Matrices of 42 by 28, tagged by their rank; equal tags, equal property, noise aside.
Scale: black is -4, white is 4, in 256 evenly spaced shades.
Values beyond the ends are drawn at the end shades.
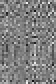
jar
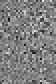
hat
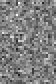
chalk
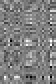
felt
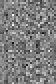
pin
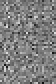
hat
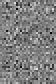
pin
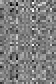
felt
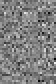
hat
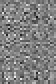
jar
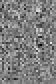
chalk
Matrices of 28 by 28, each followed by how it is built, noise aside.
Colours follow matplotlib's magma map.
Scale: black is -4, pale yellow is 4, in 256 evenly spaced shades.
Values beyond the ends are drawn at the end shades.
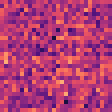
blocks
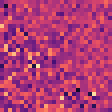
lower triangular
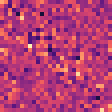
block diagonal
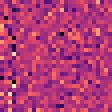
uneven columns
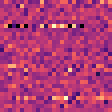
uneven rows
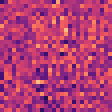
blocks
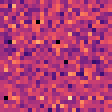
uneven rows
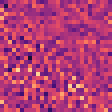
lower triangular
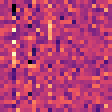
uneven columns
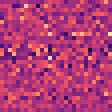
uneven rows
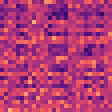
blocks
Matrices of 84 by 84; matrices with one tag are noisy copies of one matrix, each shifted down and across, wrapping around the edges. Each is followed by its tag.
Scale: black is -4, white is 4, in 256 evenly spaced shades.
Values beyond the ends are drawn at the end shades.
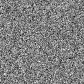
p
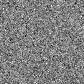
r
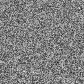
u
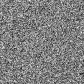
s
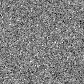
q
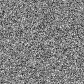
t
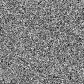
u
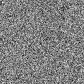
s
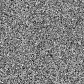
r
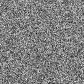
r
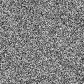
r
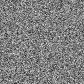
s
